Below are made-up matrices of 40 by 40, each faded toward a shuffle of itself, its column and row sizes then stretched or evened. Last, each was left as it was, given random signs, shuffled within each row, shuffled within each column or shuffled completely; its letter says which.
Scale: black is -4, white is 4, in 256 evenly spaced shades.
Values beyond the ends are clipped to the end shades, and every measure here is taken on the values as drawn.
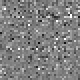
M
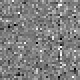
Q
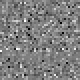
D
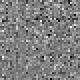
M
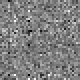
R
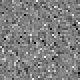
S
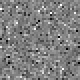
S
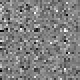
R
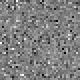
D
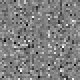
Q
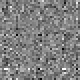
M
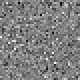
S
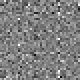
R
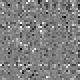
R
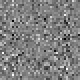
R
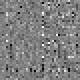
R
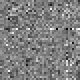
R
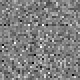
D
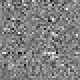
M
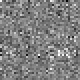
R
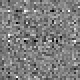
M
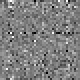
M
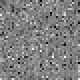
Q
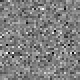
D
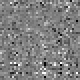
M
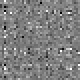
R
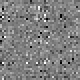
R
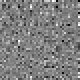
R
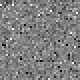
S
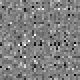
R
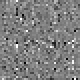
M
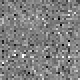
M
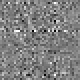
M
